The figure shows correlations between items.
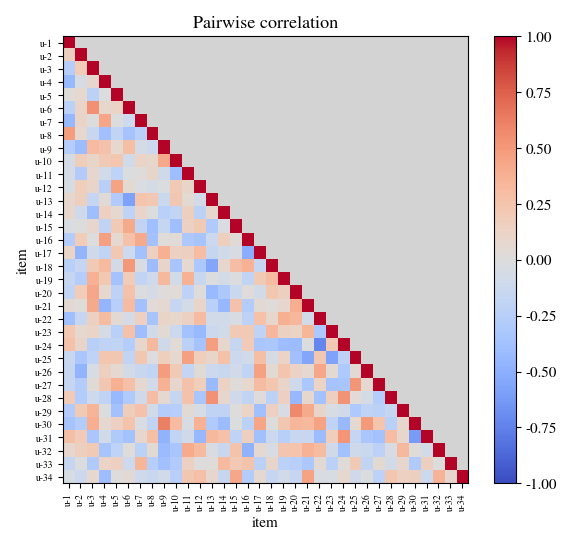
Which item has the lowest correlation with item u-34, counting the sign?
u-4
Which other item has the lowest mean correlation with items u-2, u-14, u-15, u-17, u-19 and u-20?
u-24
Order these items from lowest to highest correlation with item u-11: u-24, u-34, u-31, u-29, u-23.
u-23, u-24, u-31, u-29, u-34
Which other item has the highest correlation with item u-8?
u-1
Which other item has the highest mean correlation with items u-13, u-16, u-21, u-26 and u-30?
u-9
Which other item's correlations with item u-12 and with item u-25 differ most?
u-21
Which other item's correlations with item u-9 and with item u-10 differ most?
u-2
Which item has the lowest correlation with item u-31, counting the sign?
u-30
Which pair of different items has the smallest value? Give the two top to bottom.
u-22, u-24
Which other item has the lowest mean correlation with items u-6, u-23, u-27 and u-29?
u-13
